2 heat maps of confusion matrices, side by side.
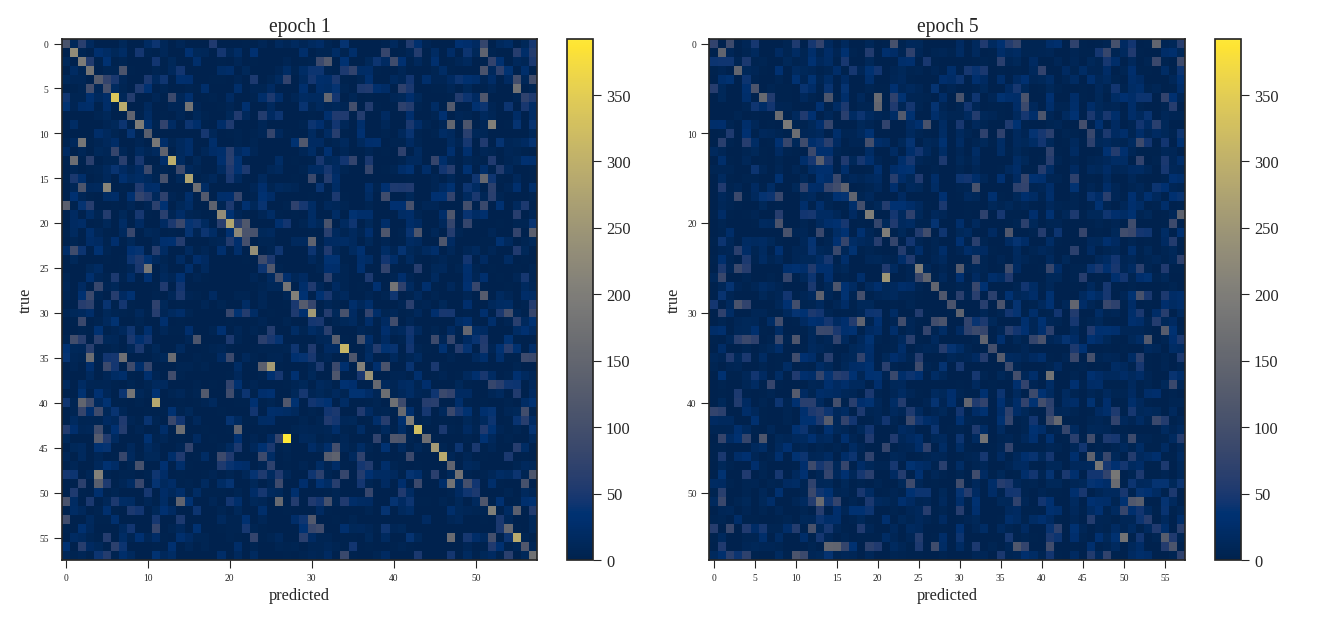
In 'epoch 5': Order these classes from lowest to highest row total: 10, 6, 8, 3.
3, 10, 8, 6
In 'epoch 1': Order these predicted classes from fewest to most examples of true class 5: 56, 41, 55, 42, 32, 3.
56, 32, 42, 41, 3, 55
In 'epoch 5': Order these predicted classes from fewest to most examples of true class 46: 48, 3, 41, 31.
31, 3, 41, 48
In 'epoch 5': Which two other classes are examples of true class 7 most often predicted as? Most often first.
20, 38
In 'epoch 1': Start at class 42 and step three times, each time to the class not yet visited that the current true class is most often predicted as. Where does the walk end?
51
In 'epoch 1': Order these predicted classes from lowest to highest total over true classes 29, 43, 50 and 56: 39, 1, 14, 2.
39, 1, 2, 14
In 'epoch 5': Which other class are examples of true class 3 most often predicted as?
40
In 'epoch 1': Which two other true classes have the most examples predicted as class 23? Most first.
21, 55
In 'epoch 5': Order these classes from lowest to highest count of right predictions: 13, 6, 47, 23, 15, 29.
23, 15, 29, 13, 6, 47
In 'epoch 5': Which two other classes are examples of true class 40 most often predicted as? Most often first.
31, 15
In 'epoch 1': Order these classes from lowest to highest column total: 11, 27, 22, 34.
22, 27, 34, 11
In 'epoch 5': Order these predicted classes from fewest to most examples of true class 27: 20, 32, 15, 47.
47, 20, 32, 15
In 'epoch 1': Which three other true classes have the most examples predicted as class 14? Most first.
43, 51, 20
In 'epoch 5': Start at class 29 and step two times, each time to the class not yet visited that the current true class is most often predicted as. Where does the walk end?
33
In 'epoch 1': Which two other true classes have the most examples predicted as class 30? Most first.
22, 53
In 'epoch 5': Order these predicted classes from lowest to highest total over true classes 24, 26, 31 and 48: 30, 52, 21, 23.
30, 52, 23, 21
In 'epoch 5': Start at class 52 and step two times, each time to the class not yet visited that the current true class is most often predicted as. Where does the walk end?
12
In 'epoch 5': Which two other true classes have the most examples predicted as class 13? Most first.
51, 28
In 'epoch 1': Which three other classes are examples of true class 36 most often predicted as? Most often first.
25, 24, 39
